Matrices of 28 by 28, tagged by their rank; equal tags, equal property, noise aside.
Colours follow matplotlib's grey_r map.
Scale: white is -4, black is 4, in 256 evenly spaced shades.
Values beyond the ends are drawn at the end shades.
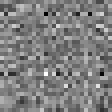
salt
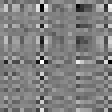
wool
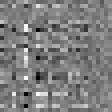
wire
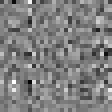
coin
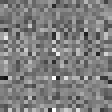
coin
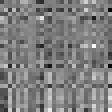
wire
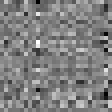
coin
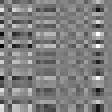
wool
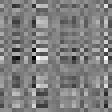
wool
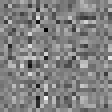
salt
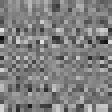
wire
